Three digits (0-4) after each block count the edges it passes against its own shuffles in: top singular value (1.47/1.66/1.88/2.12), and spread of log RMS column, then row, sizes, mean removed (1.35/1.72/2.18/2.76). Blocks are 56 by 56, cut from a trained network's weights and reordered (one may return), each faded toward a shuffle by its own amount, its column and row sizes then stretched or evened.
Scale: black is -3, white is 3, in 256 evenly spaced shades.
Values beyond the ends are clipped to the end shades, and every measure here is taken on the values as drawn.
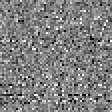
1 0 2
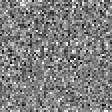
1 0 1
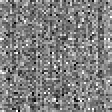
1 0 1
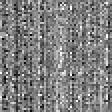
4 3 1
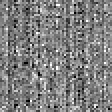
3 2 1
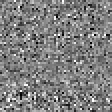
0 2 3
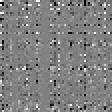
1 4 4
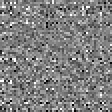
0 2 3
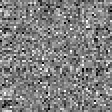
2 2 0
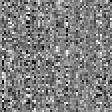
2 4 0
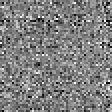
2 2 3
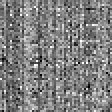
3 0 2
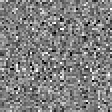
2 2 2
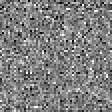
0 0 1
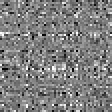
3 3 4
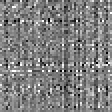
4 1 4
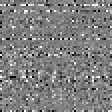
2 2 4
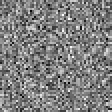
2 0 0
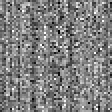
2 1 0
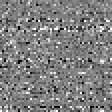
1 1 4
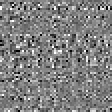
2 2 4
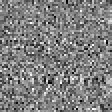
2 0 2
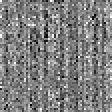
3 1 2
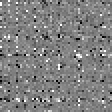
0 3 3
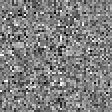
1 1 1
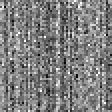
4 1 0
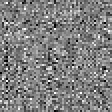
3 2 1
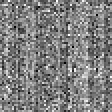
2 0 0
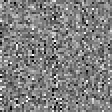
0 3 0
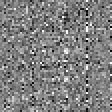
1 3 0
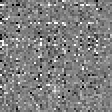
0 3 1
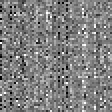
1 4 1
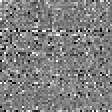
1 2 3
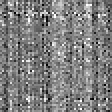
4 2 3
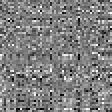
3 3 4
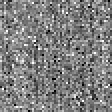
0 0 0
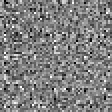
2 2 2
